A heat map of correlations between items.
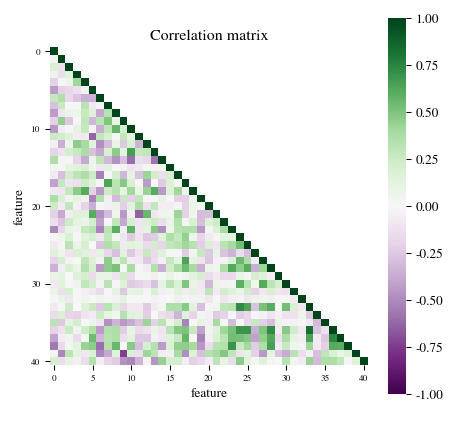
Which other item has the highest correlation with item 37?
36
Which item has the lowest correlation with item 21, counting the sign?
11
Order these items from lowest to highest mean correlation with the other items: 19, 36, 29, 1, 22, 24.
19, 1, 29, 22, 24, 36
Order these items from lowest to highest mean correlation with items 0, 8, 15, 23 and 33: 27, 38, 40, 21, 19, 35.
19, 35, 21, 40, 27, 38
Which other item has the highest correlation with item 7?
17
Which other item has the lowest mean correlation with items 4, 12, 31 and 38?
6
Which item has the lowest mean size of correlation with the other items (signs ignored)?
32
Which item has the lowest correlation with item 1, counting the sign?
39
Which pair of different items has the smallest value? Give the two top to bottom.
9, 39
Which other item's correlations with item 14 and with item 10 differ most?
13
